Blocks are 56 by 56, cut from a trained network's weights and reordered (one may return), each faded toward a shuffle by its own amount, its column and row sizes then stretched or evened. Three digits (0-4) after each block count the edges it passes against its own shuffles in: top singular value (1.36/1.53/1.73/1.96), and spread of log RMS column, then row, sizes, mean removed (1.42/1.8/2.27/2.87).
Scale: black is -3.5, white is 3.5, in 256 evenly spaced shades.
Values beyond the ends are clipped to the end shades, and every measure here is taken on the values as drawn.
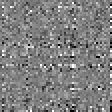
3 3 3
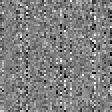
1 4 0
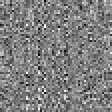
4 3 0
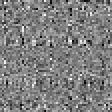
3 2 2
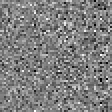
2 2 0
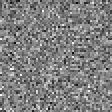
2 0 0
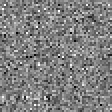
1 1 1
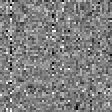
1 2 1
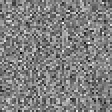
4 0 0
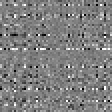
4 3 4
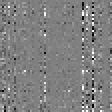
3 4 1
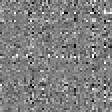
2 3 3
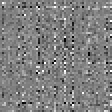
0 4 3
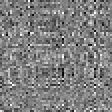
4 2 2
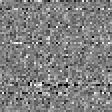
3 1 3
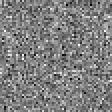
2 0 0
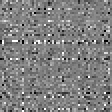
3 3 4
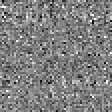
0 2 2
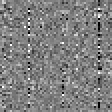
3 3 1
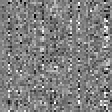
3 4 0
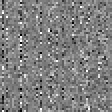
1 4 0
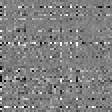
2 2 4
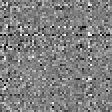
3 2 3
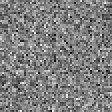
2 0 0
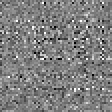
3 2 3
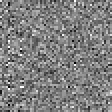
2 1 0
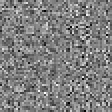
4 2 0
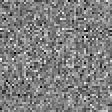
1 0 1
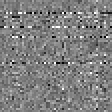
2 1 3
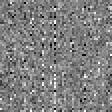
3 3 0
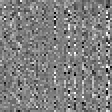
3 4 0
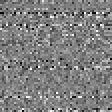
1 0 4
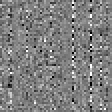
2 4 0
